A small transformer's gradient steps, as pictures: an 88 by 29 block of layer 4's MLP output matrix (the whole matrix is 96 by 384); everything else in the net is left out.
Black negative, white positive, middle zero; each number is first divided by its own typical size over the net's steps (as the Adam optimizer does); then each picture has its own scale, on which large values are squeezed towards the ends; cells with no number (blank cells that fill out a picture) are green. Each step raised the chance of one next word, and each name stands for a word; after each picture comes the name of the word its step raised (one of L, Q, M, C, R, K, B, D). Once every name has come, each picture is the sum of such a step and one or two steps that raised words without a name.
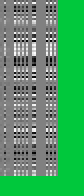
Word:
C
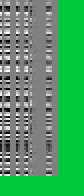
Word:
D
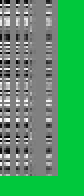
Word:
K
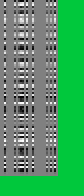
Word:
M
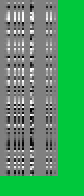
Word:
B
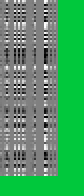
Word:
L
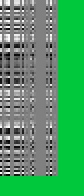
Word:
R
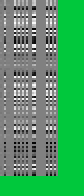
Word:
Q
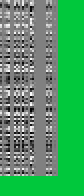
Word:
D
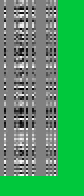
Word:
L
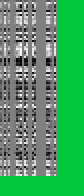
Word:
C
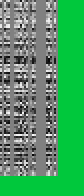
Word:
M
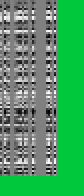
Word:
B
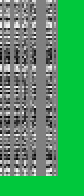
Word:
L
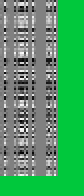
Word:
C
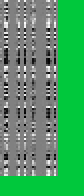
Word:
L
